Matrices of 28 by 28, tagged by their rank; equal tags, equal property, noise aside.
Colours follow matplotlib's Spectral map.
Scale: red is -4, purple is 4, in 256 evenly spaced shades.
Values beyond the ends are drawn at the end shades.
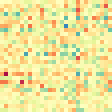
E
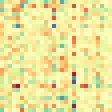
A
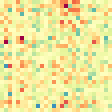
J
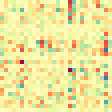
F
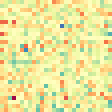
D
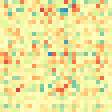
E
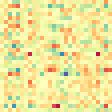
E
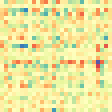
E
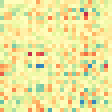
E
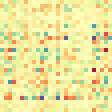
A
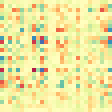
A
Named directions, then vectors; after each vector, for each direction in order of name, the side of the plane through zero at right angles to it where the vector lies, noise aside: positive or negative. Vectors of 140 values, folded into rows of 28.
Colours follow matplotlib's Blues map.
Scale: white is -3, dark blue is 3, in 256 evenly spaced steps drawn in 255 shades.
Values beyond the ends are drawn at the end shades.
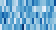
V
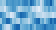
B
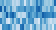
negative, positive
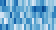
negative, negative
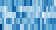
positive, negative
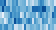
negative, negative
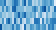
positive, negative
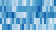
negative, positive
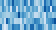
positive, negative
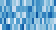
negative, positive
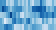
negative, negative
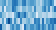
positive, negative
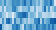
positive, negative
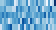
negative, positive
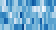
positive, positive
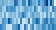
positive, negative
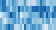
negative, negative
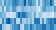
positive, negative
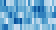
negative, negative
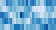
positive, positive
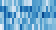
negative, positive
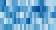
negative, negative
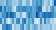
negative, positive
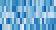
positive, negative
